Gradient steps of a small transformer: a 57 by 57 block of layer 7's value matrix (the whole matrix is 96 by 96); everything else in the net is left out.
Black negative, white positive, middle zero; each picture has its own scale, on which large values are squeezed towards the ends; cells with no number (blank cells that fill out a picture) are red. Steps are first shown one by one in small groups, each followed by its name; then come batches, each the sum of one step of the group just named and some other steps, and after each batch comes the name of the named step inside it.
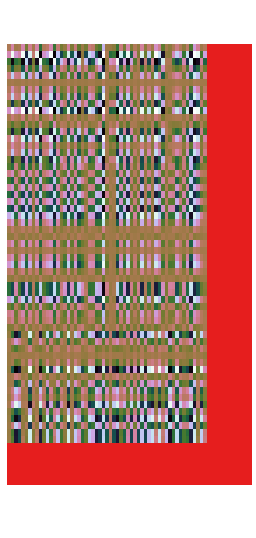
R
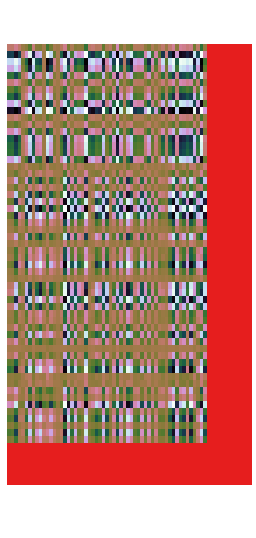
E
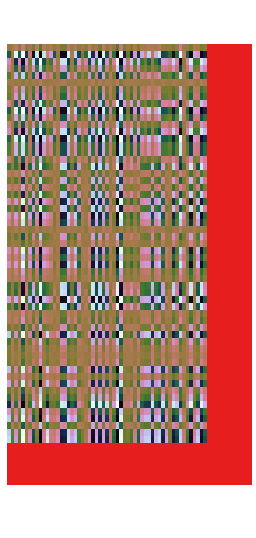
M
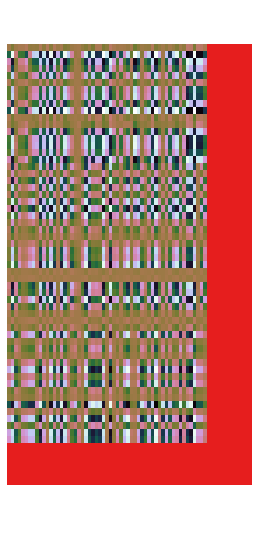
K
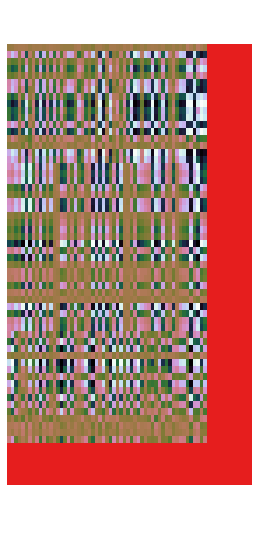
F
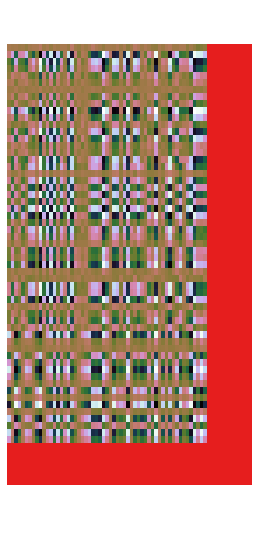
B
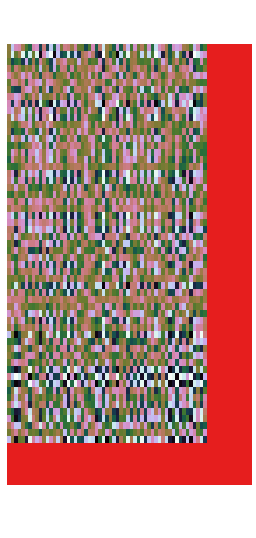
R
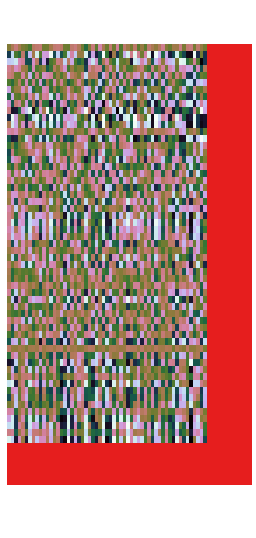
E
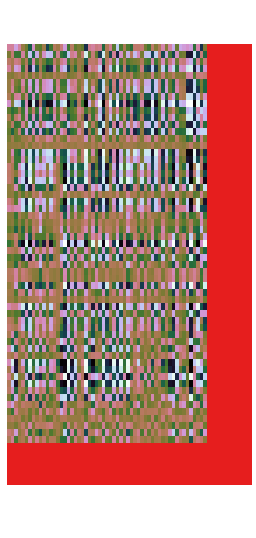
F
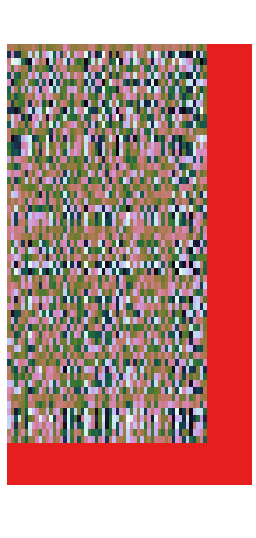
E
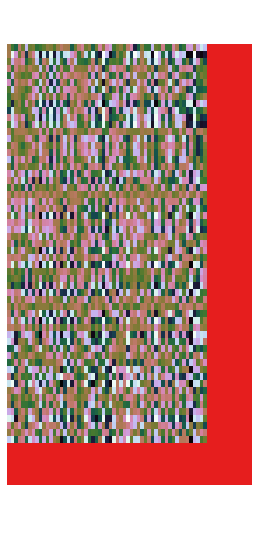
K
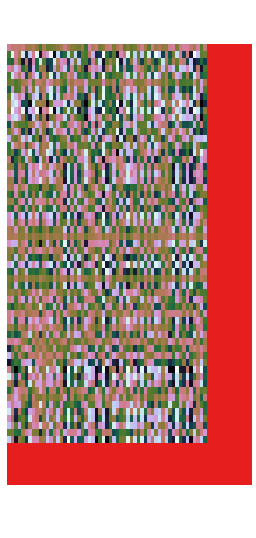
R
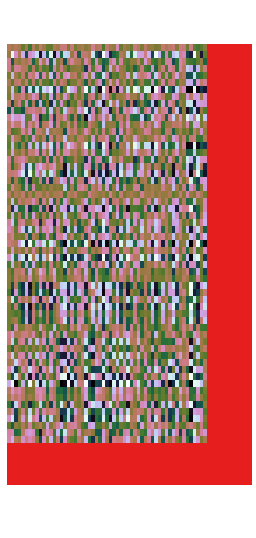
K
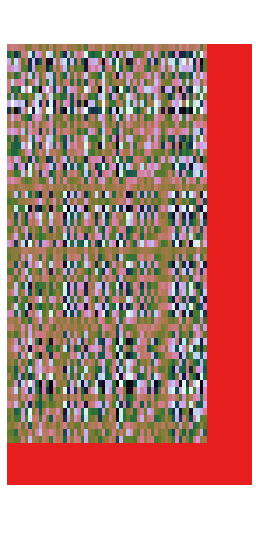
E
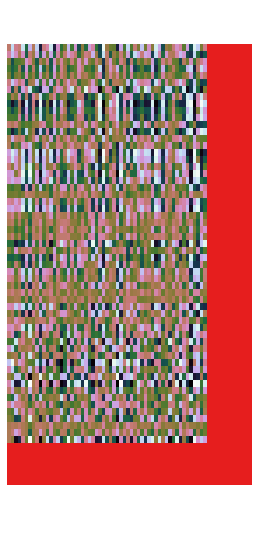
F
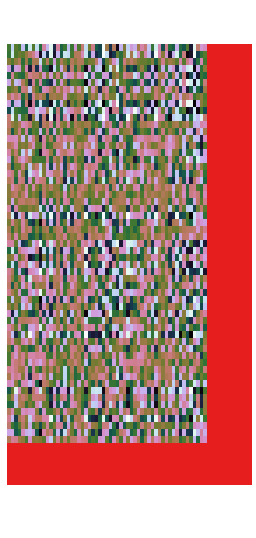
K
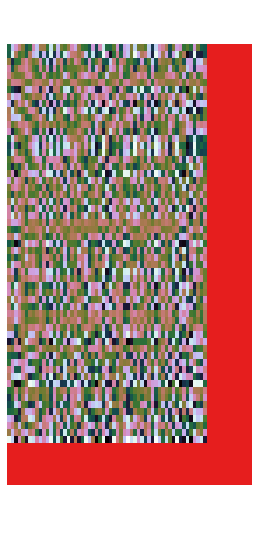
K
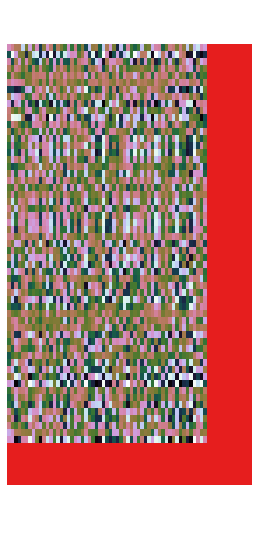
K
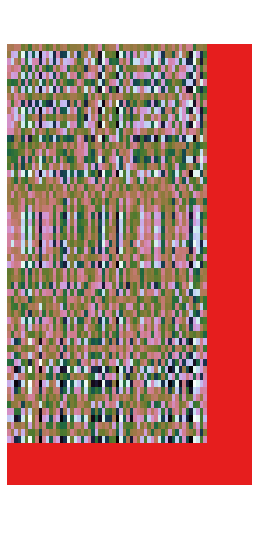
M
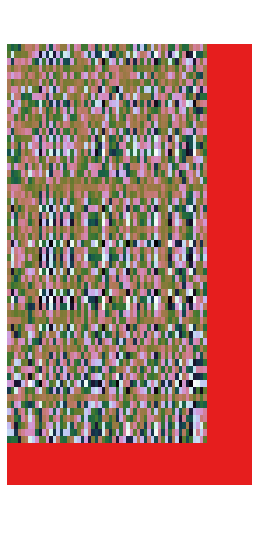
K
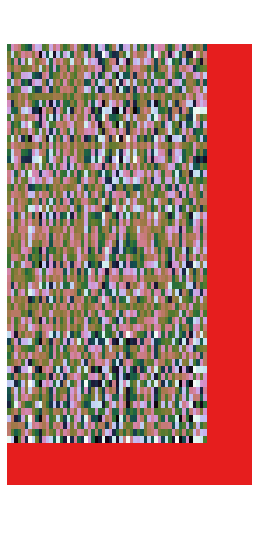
B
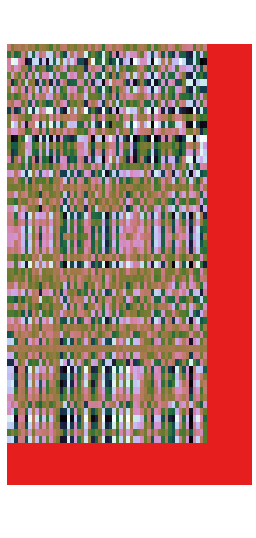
E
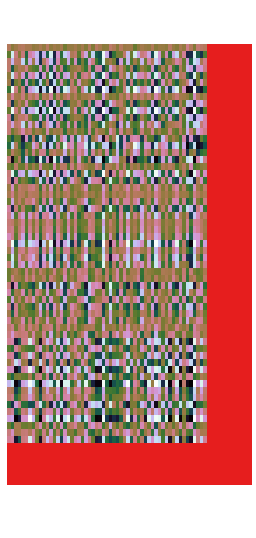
K
